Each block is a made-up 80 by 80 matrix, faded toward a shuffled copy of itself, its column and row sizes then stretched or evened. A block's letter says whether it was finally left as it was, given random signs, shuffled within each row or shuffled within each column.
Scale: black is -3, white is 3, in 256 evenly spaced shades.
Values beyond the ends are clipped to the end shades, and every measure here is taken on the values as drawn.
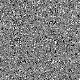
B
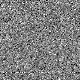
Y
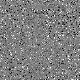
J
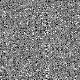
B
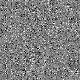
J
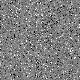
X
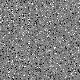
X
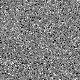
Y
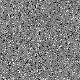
X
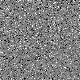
Y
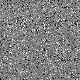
B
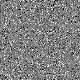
B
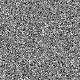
B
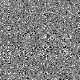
J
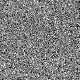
X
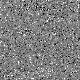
Y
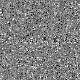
B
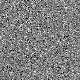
X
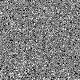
Y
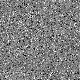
Y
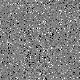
J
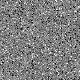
X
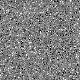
B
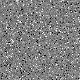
B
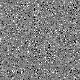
J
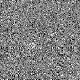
J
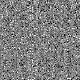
J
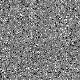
B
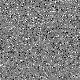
Y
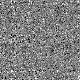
B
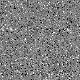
B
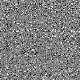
J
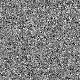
Y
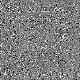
J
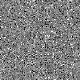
J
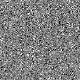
J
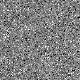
B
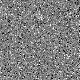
X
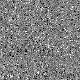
J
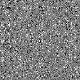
J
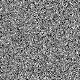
X
